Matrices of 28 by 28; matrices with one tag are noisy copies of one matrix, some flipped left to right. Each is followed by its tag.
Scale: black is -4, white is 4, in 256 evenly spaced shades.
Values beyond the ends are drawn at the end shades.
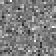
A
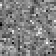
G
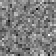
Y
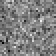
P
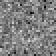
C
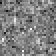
P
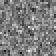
A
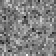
P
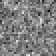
P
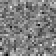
Y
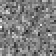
A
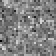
P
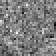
G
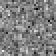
A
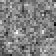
G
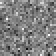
Y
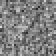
A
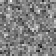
A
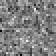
C
